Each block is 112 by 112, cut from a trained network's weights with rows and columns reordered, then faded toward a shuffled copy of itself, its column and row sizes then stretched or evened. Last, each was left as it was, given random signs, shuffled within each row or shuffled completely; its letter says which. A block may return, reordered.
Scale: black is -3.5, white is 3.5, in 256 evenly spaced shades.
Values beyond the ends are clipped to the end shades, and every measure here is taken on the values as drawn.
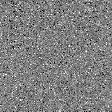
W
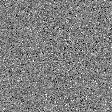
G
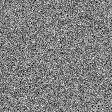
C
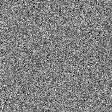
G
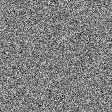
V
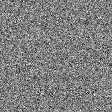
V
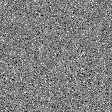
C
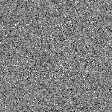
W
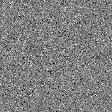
W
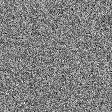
V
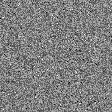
G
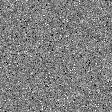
C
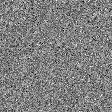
V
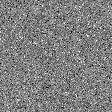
C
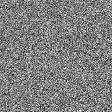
W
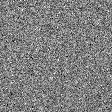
C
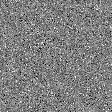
C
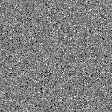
W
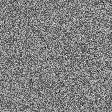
C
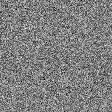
V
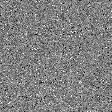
G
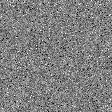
C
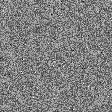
W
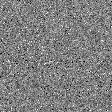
V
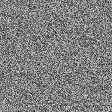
W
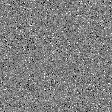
G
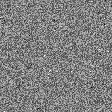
W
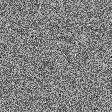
C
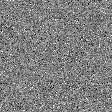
V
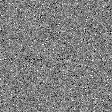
G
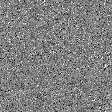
G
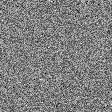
C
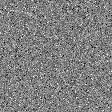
C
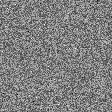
V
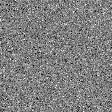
V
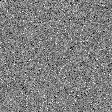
C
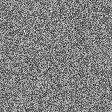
C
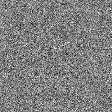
W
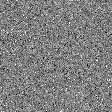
C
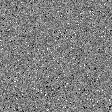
V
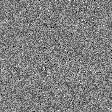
G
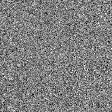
W
